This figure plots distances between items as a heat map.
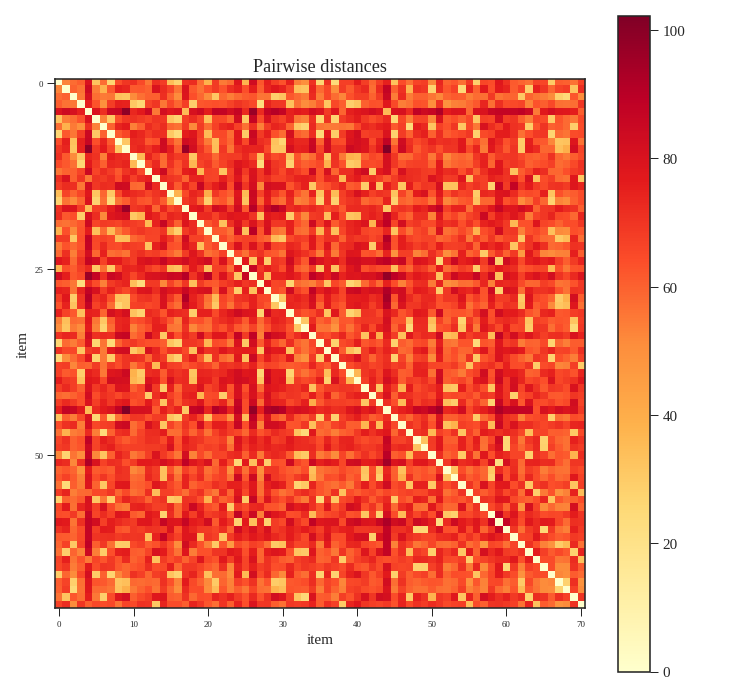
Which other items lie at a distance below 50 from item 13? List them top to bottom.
38, 55, 64, 70
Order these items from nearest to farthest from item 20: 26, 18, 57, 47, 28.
47, 57, 18, 28, 26
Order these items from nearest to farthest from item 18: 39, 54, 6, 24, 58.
39, 6, 54, 58, 24
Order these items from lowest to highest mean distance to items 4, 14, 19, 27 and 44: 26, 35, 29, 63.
35, 63, 29, 26
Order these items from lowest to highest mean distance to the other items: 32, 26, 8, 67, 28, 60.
67, 32, 8, 60, 28, 26
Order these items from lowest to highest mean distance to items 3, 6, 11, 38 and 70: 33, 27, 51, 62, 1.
27, 33, 1, 62, 51
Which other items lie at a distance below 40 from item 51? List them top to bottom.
24, 26, 28, 59
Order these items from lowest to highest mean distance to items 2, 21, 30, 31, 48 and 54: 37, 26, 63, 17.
63, 37, 26, 17
